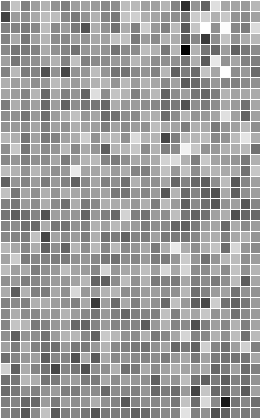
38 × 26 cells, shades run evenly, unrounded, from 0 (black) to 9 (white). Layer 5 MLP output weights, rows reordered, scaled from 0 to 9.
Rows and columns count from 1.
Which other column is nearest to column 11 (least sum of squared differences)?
3
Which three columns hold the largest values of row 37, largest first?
21, 19, 10
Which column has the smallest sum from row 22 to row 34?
5
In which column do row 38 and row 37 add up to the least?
23
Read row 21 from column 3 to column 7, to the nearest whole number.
4 4 6 4 4
